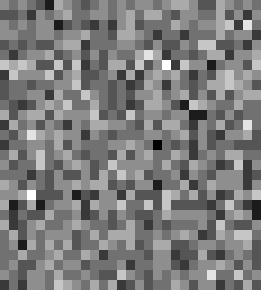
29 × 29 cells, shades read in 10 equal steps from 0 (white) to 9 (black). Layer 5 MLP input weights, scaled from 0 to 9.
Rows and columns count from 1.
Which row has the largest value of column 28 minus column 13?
17
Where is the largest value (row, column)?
15, 18
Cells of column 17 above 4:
15
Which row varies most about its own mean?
7
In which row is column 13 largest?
3
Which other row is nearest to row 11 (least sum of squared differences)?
27
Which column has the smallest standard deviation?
12
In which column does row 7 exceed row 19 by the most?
24
